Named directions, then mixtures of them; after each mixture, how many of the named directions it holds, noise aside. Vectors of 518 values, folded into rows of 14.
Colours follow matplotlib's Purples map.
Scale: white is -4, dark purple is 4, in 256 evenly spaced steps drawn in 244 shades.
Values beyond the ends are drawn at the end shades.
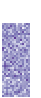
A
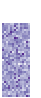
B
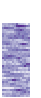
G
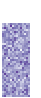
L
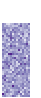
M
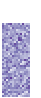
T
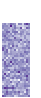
three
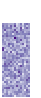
two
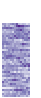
one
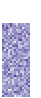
two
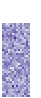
four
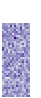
three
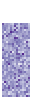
one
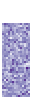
three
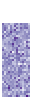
one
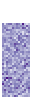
two
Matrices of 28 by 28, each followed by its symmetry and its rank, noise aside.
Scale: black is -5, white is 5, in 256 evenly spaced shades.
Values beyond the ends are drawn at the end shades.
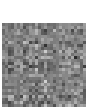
no symmetry, rank three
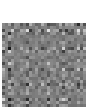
antisymmetric, rank two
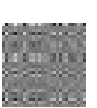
no symmetry, rank one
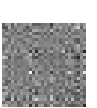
no symmetry, rank three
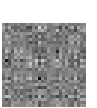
antisymmetric, rank two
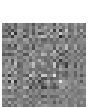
symmetric, rank three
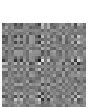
symmetric, rank two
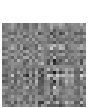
no symmetry, rank three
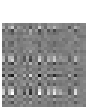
no symmetry, rank one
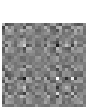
symmetric, rank two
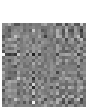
no symmetry, rank three
